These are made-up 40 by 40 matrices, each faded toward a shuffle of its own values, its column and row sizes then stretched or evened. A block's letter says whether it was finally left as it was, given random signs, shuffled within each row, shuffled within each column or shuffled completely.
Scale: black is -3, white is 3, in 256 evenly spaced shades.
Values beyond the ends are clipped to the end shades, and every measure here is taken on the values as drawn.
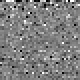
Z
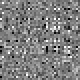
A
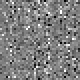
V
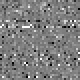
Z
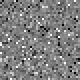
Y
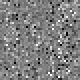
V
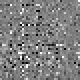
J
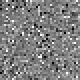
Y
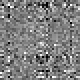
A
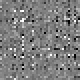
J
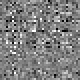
A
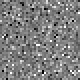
Y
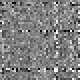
J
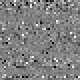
Z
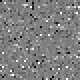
Y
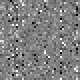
V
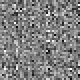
J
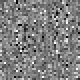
V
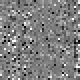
V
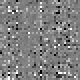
J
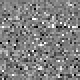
Z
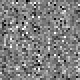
V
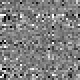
J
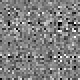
J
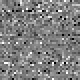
Z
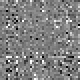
J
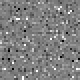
Y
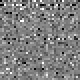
Z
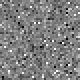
Y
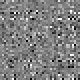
A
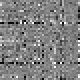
A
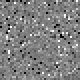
Y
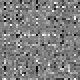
J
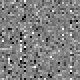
V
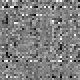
J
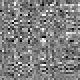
A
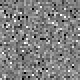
Y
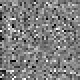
J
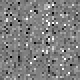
V
